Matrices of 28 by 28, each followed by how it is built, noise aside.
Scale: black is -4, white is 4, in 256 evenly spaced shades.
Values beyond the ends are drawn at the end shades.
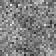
smooth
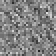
Toeplitz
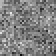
smooth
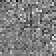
upper triangular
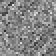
Hankel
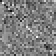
diagonal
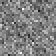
Toeplitz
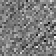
Hankel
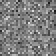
repeating rows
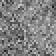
smooth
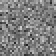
noise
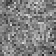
smooth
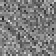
Toeplitz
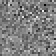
upper triangular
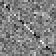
diagonal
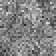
smooth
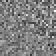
upper triangular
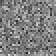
noise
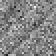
Hankel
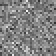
Toeplitz
